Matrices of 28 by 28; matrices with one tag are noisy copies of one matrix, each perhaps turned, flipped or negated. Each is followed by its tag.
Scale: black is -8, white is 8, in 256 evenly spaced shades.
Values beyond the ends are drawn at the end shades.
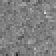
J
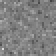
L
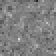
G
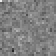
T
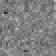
T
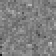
T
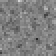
G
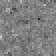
G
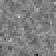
G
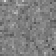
L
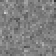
T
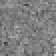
T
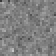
T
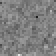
G
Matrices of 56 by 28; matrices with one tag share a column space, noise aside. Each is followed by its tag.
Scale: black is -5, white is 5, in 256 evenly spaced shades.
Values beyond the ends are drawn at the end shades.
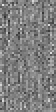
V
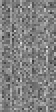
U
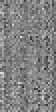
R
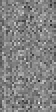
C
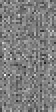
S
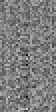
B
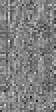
V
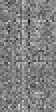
C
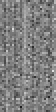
B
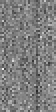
R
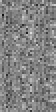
V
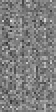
C
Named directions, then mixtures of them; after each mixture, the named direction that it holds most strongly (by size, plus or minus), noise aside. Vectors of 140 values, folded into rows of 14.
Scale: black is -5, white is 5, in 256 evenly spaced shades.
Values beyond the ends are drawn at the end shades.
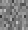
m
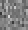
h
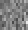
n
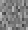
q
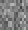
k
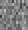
m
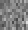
n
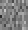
m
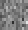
n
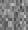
k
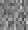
k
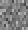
m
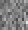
n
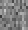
m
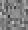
h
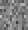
m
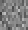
q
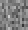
h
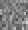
n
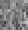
n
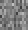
k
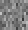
n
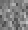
n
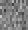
m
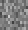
h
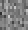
h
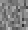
q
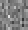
h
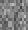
k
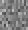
q
